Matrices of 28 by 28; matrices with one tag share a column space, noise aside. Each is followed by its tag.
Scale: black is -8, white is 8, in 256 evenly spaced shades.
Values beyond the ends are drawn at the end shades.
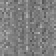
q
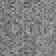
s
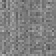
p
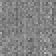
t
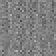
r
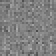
p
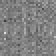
s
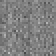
t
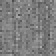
r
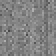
p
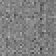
t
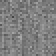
r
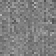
s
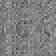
s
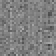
p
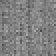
p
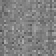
p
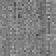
r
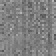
r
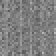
q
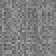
p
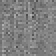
r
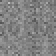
s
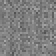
q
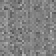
q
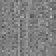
r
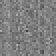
p
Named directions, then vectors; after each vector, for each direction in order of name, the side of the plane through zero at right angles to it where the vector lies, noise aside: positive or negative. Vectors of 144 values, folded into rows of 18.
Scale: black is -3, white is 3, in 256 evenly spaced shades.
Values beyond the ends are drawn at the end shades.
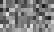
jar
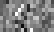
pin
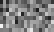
positive, positive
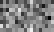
positive, positive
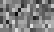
positive, negative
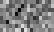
positive, negative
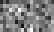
positive, positive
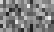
negative, negative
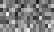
positive, negative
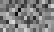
positive, negative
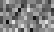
positive, negative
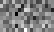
positive, negative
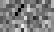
positive, negative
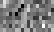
positive, negative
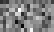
positive, positive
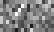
negative, positive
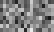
positive, positive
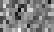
positive, negative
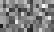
negative, negative
